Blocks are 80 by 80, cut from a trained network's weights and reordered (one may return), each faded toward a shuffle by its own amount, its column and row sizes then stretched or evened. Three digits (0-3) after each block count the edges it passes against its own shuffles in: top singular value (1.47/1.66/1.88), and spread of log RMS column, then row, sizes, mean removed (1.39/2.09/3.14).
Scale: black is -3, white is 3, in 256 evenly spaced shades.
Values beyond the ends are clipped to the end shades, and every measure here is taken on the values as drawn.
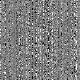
1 3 0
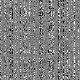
2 3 2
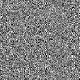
3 2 1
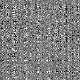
1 2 2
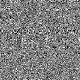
2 0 2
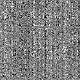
3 2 2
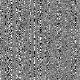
0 3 0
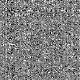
0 1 2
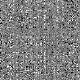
0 2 2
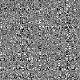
2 2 2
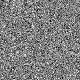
1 0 0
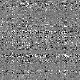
1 2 3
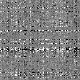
3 2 3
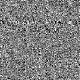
1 1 1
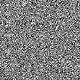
2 1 1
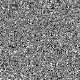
0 1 2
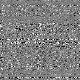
0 1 3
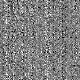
1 2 1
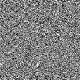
2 0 1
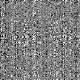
2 2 2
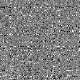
0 2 3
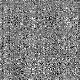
1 0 2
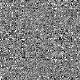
0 2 2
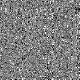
1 2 1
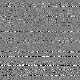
2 0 3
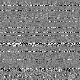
3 0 3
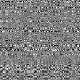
3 0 3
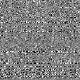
2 1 3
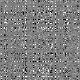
1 3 3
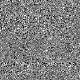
2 1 2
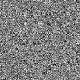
2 1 1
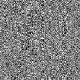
2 2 0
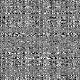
3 0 3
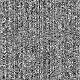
3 1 1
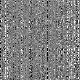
3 3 1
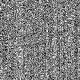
1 0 0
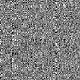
3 2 1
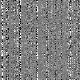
2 3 1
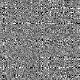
1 2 2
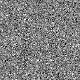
0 1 1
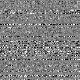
1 0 3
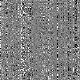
1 3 2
